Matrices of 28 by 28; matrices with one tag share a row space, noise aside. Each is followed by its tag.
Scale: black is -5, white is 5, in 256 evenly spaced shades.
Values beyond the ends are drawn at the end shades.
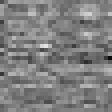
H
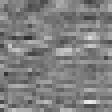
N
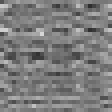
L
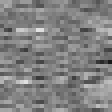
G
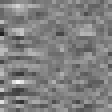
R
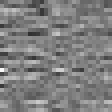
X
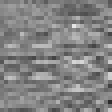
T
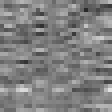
G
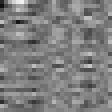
R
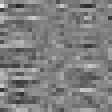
R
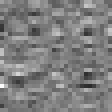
R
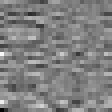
X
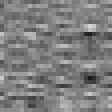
N
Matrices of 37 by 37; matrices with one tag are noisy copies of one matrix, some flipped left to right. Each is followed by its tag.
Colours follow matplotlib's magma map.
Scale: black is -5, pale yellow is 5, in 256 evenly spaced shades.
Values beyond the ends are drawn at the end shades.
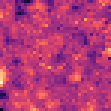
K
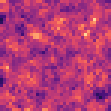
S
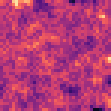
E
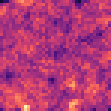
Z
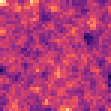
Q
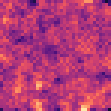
Z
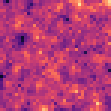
Q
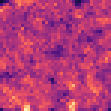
Z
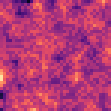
K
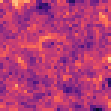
E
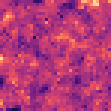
E
